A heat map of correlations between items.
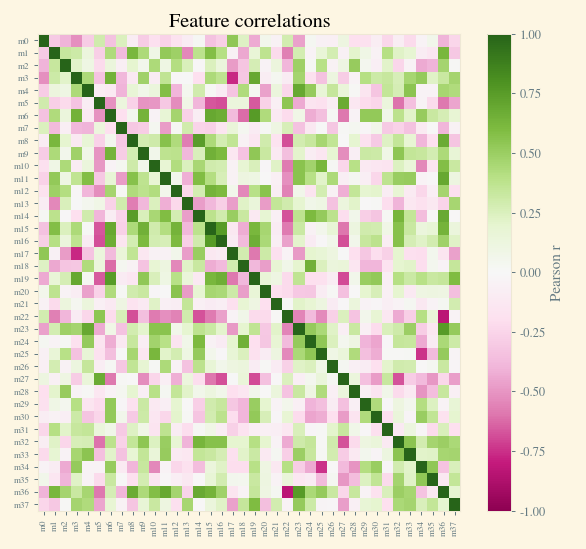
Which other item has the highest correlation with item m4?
m23
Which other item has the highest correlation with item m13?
m37
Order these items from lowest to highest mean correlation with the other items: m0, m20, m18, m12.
m0, m18, m20, m12
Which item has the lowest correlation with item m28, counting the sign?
m34
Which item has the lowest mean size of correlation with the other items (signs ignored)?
m21
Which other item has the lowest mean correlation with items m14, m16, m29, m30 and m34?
m27
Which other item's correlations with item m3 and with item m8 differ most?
m17
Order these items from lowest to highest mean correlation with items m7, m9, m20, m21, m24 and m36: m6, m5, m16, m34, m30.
m5, m34, m30, m6, m16
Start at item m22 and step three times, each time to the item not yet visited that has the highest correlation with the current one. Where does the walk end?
m31
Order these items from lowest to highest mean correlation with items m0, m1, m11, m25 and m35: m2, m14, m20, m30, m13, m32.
m13, m30, m2, m20, m32, m14
